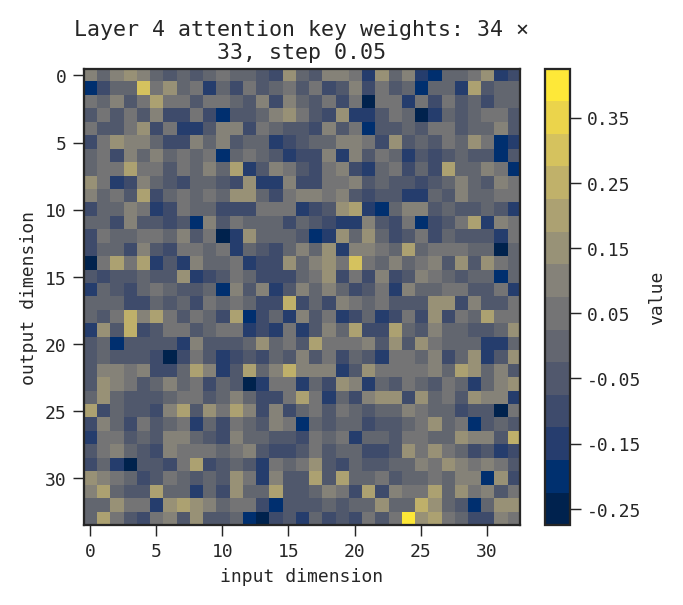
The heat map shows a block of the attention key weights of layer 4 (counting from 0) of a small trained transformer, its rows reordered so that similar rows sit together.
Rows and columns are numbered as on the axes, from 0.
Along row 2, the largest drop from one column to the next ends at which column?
21
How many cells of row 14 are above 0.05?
11
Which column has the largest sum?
1
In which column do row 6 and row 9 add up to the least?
24
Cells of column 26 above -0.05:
23
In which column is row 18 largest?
3
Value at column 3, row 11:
0.1
